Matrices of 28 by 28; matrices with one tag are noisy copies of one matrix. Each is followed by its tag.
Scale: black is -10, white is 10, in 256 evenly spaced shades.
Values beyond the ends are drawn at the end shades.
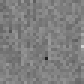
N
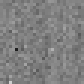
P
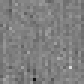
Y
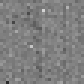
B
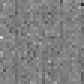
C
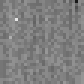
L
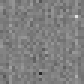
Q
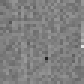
N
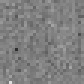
P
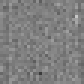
Q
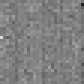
C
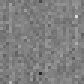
Q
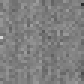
C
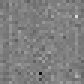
Q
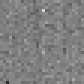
B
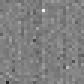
B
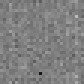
Q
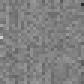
C
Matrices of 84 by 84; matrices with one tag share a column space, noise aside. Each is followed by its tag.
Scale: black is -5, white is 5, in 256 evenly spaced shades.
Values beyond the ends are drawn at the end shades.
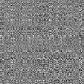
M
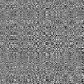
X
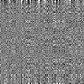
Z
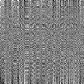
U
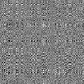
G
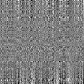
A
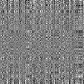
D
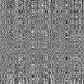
D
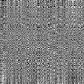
U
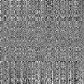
A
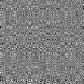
X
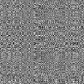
X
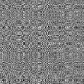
X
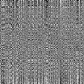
U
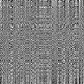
U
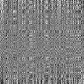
D
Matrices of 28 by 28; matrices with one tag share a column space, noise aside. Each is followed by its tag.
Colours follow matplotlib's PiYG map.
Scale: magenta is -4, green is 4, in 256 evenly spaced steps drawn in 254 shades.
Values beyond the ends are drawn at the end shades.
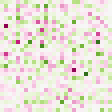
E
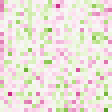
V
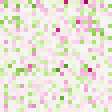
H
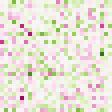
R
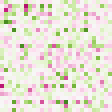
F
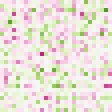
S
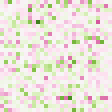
E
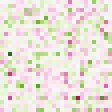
S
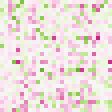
V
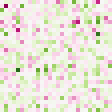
H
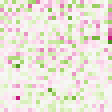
E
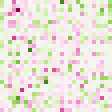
V
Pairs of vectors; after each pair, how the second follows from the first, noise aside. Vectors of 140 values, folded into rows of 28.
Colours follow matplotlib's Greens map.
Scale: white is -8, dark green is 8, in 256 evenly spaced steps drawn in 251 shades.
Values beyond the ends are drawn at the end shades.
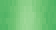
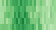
wrapped around, negated, scaled up.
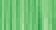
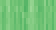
wrapped around, shrunk.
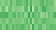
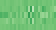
partly zeroed.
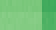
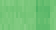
wrapped around, shrunk.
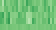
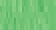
wrapped around, negated, shrunk.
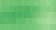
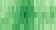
wrapped around, negated, scaled up.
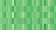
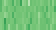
wrapped around, partly zeroed.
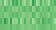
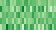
reversed, negated, scaled up.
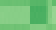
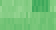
wrapped around, partly zeroed.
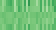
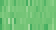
reversed, partly zeroed.
